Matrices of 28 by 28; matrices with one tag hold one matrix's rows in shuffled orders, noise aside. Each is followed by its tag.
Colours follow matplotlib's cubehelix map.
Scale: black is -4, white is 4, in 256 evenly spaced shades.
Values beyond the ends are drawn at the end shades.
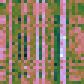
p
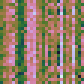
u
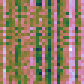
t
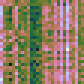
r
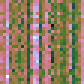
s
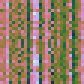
s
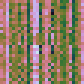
s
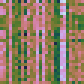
p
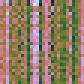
s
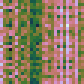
r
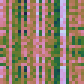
p
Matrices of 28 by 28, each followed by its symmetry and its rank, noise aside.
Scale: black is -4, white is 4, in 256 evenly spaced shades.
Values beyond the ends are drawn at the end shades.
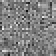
antisymmetric, rank eight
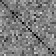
symmetric, rank eight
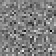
no symmetry, rank six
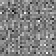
no symmetry, rank seven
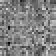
no symmetry, rank six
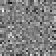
antisymmetric, rank six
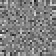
antisymmetric, rank eight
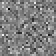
symmetric, rank eight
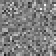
antisymmetric, rank six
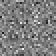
no symmetry, rank seven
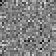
symmetric, rank six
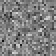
no symmetry, rank eight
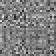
no symmetry, rank seven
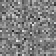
no symmetry, rank seven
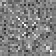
symmetric, rank eight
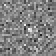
symmetric, rank seven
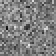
symmetric, rank seven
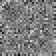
symmetric, rank seven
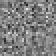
antisymmetric, rank eight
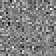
antisymmetric, rank eight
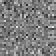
no symmetry, rank seven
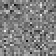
no symmetry, rank six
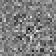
symmetric, rank seven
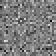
no symmetry, rank seven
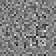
symmetric, rank six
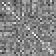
symmetric, rank eight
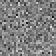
no symmetry, rank eight
